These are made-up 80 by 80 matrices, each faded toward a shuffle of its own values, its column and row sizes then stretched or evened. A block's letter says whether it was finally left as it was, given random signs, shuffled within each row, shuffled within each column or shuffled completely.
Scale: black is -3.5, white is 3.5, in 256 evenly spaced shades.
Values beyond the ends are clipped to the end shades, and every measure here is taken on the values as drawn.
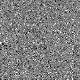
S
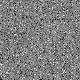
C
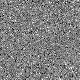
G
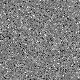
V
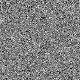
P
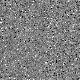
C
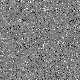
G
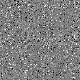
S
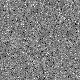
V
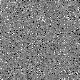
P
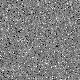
V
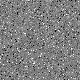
V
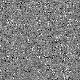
S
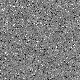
V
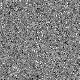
C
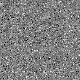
P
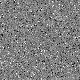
V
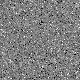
V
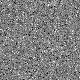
V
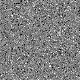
C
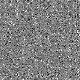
S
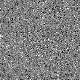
P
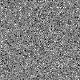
P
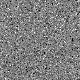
C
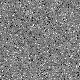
V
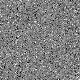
C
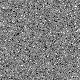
V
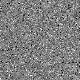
P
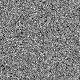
V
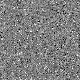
C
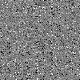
S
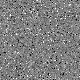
G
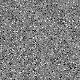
P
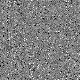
C
